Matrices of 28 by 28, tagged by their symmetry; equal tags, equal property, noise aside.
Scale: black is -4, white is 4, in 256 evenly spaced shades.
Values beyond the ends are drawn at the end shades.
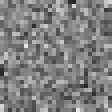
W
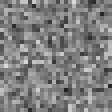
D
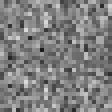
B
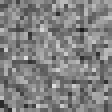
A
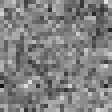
A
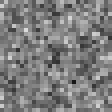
B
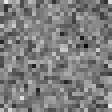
A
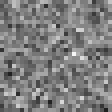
A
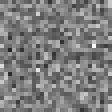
B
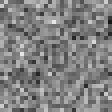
W
